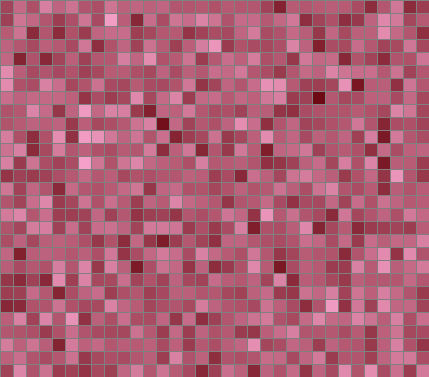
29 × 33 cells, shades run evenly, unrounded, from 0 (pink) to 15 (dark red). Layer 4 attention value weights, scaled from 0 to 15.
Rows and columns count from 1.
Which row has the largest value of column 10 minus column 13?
20
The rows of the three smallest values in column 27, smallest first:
7, 29, 13
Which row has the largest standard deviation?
11
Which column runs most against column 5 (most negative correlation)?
3
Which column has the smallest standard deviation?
18
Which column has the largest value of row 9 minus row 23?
30
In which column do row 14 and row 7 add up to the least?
21
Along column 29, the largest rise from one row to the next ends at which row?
12
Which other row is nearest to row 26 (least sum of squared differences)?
28
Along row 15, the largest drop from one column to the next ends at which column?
6
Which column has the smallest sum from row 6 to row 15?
1
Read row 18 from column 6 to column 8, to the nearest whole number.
5 9 5
